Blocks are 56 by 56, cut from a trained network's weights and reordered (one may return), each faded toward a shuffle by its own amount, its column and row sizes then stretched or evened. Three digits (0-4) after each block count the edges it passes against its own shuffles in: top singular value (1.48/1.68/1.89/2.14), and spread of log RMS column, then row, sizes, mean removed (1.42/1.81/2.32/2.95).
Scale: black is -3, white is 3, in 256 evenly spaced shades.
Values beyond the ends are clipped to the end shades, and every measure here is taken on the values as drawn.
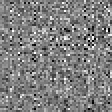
2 3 2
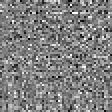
2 1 3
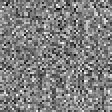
2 0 0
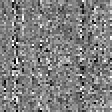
1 4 0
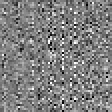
3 4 0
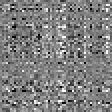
4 3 4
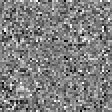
0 2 2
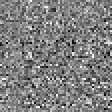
0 1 2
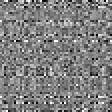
4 0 4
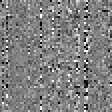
1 4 1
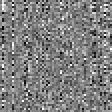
3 4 0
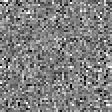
0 2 2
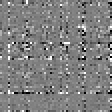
1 4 4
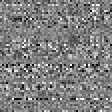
2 0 4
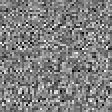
2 0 3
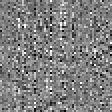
0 4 1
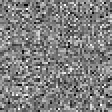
2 2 0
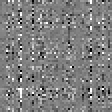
1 4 3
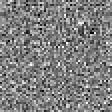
1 0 1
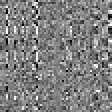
4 4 1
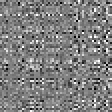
4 4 4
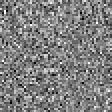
1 1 0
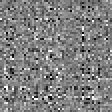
1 3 3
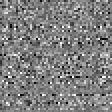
1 0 4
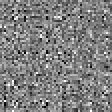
2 2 2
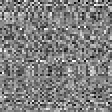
4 0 3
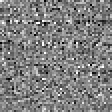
0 1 3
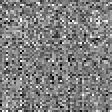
2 2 2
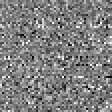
0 0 3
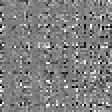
0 4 4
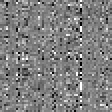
3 4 2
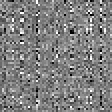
4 4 2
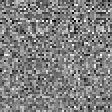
4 1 3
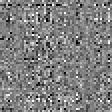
2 4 3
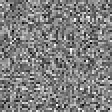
1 0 0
